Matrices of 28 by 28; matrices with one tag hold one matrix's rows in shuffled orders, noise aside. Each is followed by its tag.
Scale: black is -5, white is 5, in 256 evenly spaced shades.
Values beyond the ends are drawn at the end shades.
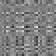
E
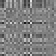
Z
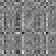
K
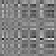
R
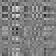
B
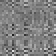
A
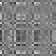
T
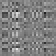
B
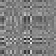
Z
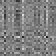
K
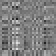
B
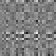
E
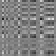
R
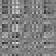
B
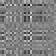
Z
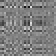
Z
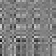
T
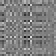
Z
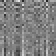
K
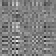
B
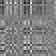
Z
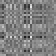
Z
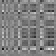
R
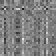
K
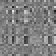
A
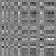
R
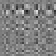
E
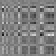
R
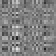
B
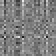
K
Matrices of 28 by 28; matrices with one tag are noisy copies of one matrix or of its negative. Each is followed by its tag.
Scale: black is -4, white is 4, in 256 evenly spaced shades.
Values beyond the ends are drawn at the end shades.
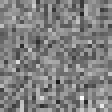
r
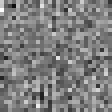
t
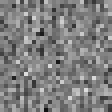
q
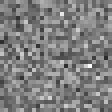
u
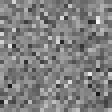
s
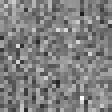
r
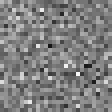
u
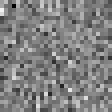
t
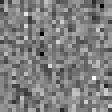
q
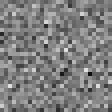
s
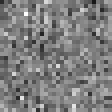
q
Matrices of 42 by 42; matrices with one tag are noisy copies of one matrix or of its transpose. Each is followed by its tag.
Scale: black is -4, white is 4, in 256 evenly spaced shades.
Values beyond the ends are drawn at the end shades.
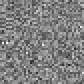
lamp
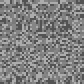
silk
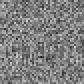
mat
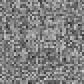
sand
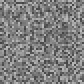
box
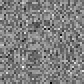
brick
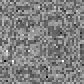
sand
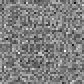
box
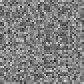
box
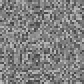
brick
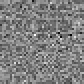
silk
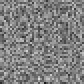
box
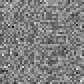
mat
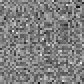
box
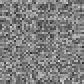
silk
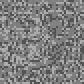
sand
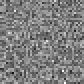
lamp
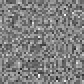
box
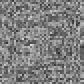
sand
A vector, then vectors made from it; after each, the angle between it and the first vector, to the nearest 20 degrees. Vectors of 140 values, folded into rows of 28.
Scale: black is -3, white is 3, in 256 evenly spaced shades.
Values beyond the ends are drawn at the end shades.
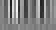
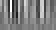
160 degrees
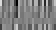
120 degrees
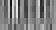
20 degrees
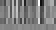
40 degrees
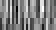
140 degrees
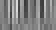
20 degrees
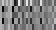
100 degrees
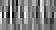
140 degrees
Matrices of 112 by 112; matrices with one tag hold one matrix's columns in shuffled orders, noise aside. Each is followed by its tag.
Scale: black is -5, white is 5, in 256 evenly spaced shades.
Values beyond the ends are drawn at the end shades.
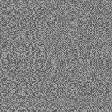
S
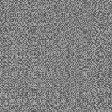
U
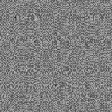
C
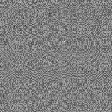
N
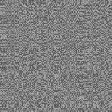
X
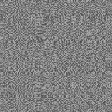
C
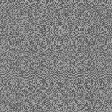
N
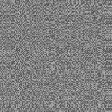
X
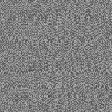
C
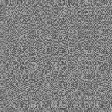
X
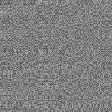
X
